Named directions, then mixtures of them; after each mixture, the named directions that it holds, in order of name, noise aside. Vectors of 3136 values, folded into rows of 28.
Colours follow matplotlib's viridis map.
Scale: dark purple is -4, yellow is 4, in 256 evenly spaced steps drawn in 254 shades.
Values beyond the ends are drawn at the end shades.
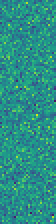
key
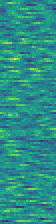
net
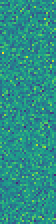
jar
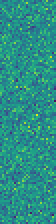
key.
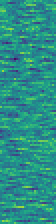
net.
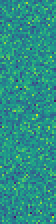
key.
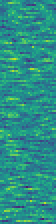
net.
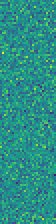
jar.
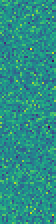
jar, key.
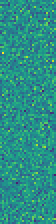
jar.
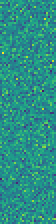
jar.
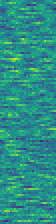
net.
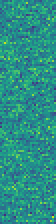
key, net.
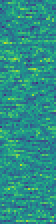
key, net.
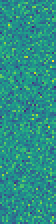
jar, key.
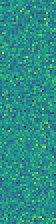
jar.
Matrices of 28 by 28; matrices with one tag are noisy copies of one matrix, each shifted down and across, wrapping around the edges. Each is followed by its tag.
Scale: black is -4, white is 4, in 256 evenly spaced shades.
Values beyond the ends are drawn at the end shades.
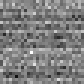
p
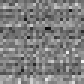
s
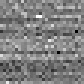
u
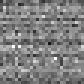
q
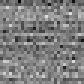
p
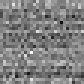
p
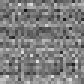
s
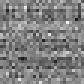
s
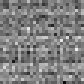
s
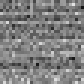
p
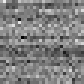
u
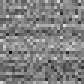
u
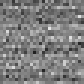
p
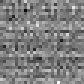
s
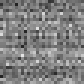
s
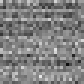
p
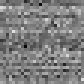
q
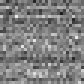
p
